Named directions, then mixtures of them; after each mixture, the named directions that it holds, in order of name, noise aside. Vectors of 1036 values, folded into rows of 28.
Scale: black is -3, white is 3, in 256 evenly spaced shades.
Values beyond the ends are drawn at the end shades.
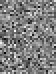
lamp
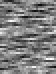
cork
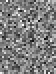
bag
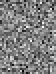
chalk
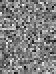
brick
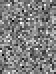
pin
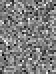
brick, lamp, pin.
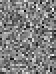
bag, chalk.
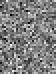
brick, lamp.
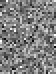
bag, brick, lamp.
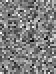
bag.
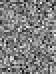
chalk.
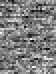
bag, brick, cork.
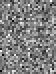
pin.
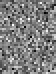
brick, chalk, pin.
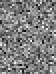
chalk, lamp.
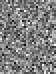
bag, pin.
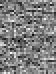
cork, lamp.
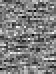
brick, cork, lamp.
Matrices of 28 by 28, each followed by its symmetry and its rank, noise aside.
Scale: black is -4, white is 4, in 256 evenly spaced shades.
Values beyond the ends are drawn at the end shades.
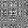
no symmetry, rank three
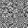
no symmetry, rank three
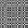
symmetric, rank one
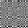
no symmetry, rank one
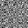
no symmetry, rank three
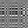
no symmetry, rank one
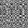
no symmetry, rank three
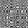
symmetric, rank two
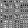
antisymmetric, rank two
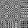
symmetric, rank two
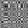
no symmetry, rank two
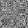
no symmetry, rank three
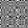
antisymmetric, rank two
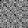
symmetric, rank three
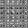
antisymmetric, rank two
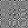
symmetric, rank two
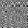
no symmetry, rank three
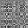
no symmetry, rank three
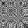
symmetric, rank three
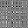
no symmetry, rank two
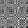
symmetric, rank two
